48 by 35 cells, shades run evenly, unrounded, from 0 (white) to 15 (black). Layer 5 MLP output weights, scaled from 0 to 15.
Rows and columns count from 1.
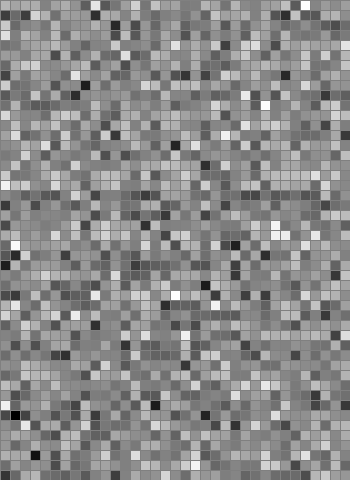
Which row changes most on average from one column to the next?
30
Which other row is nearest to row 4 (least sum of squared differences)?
3
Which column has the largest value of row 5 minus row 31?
2
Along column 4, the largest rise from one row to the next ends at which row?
46
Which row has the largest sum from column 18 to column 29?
20
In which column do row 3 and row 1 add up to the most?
12
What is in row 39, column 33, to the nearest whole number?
5
